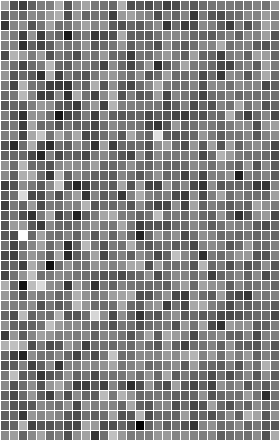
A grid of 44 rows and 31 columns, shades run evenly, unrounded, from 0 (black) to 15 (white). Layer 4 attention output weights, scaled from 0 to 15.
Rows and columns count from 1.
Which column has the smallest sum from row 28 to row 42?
3
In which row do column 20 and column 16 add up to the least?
43
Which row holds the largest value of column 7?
19
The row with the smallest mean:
12
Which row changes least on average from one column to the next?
23
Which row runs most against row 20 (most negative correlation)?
29
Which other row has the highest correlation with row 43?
24
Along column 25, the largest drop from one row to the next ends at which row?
6
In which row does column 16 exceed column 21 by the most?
20
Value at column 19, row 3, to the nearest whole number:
3
